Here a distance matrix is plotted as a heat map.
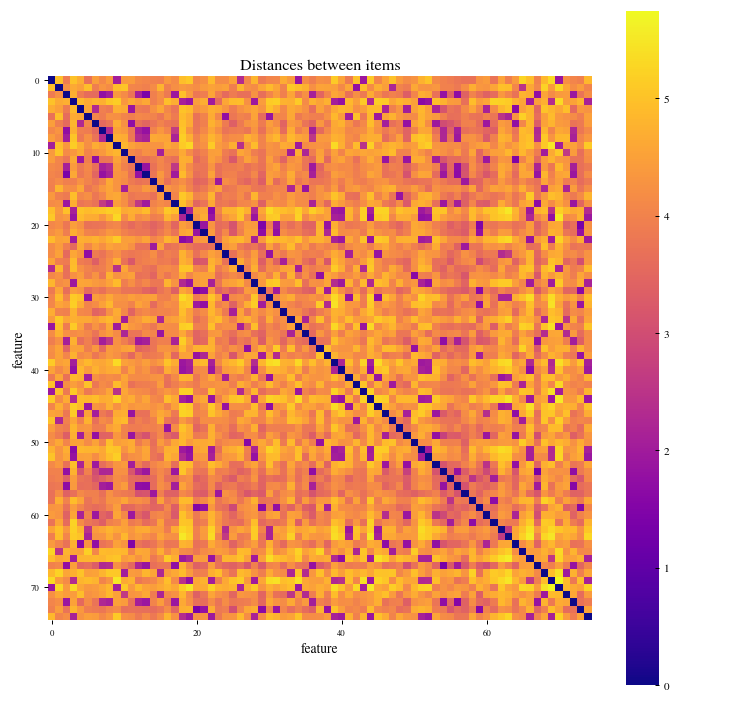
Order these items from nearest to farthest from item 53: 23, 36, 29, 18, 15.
36, 29, 15, 23, 18
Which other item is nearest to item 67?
54
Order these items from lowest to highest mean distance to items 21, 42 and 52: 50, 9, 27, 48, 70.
48, 27, 50, 9, 70
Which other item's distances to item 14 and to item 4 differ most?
23
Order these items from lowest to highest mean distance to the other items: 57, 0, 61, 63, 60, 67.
67, 57, 60, 61, 0, 63
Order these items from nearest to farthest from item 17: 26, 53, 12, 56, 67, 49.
67, 56, 12, 49, 53, 26
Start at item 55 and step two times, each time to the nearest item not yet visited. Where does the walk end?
58
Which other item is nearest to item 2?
13
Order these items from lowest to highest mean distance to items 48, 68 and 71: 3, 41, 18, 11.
11, 41, 3, 18
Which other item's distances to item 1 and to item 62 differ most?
42
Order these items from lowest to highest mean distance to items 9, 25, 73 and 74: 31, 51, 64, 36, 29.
29, 31, 36, 64, 51
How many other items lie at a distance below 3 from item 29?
6
